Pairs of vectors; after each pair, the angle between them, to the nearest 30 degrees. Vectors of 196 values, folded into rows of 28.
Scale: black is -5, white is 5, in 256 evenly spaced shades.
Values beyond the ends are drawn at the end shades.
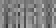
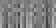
30 degrees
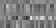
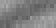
60 degrees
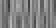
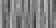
30 degrees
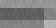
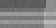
90 degrees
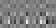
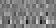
150 degrees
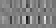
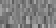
120 degrees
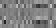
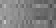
120 degrees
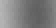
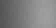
150 degrees
